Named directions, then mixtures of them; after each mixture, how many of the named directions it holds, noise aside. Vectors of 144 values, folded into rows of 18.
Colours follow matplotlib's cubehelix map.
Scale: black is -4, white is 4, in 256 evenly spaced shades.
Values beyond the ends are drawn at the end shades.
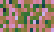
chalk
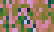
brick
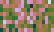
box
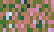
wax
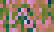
one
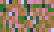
four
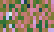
one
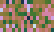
three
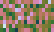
four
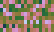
three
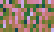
two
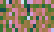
four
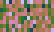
four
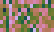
two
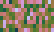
two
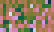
four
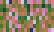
four
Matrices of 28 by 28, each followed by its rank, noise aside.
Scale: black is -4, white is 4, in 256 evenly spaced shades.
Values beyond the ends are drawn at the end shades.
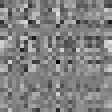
three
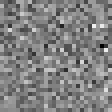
eight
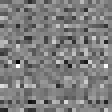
four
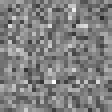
eight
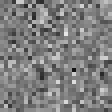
eight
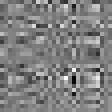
three
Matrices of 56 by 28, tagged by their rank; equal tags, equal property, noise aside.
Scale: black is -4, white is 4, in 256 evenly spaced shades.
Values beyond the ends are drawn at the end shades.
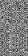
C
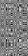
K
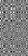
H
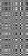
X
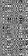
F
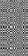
X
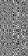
K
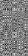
F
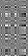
X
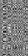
K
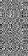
F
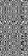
K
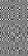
H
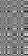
X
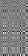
X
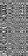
K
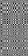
X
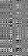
H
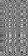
H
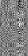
K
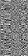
F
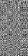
C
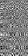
K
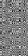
K
